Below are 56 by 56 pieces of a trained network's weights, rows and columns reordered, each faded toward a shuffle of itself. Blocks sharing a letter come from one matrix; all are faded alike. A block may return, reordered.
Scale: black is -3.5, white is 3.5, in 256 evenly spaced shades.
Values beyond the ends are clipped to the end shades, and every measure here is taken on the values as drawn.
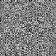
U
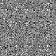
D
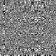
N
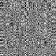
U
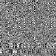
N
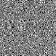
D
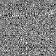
D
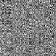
U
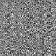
U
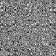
D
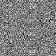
U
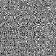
D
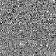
D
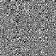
N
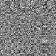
U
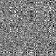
N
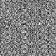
U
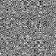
D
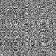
U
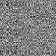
U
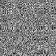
U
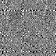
N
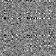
N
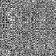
U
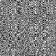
U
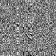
U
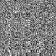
U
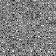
D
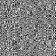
U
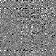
N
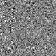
D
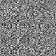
U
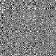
N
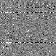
N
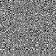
N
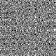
D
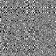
N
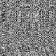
U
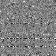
N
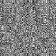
U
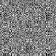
U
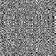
U
